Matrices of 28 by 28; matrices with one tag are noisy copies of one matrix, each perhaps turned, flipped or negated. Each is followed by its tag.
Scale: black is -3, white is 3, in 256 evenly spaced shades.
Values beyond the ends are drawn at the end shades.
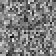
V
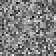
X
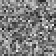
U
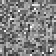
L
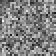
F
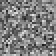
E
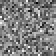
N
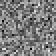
X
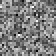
F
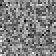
N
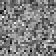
U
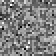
N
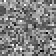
V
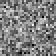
L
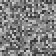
N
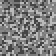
N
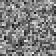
V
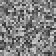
V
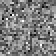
V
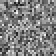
V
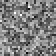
E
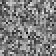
V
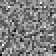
N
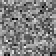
E
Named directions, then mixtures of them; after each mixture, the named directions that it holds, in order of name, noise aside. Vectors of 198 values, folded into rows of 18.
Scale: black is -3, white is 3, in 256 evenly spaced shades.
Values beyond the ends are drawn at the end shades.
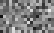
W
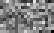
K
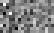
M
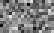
K, M, W.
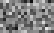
K, M.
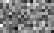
K, M.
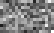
K.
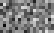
K, M.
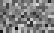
K, M, W.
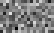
K, M, W.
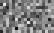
M, W.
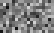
M, W.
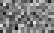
K, M, W.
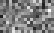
W.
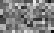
K, W.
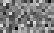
K, M, W.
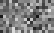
W.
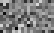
K, M, W.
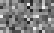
K, W.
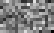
K.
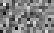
M, W.
